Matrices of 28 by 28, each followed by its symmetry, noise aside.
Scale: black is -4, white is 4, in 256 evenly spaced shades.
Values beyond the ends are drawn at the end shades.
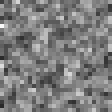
same after a half turn.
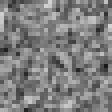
antisymmetric.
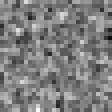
antisymmetric.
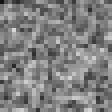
no symmetry.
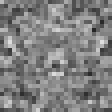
mirrored left to right.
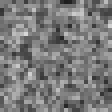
no symmetry.
